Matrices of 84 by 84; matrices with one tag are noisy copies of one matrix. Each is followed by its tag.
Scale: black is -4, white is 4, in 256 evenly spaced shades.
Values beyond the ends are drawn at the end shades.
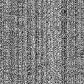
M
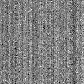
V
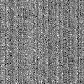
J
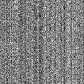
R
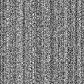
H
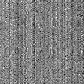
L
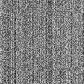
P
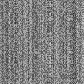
V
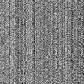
L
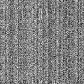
J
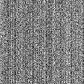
P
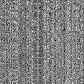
R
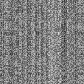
M
